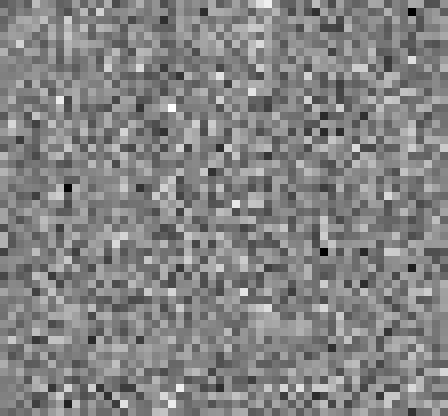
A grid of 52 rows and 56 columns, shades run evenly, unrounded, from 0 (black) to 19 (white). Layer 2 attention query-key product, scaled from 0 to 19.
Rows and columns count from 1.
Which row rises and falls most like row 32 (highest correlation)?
10
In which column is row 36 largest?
41
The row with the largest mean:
37
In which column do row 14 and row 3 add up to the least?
18
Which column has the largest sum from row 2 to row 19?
32
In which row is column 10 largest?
51
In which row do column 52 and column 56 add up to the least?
2
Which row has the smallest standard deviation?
23
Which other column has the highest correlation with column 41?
36
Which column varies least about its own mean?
4
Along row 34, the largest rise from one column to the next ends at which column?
53
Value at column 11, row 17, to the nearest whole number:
14
